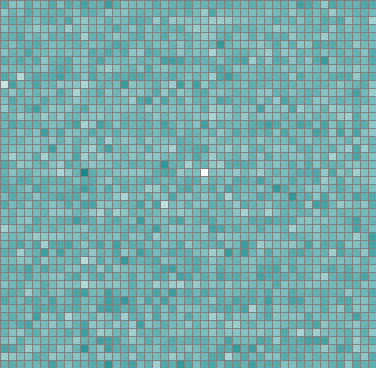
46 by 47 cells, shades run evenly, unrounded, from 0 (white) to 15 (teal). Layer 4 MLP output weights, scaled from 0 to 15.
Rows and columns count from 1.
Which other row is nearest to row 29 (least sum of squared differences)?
2
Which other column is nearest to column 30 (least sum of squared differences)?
43
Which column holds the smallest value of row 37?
4
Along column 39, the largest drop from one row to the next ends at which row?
26
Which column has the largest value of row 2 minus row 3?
27
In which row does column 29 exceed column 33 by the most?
32
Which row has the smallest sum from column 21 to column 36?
22
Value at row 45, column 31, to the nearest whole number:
11
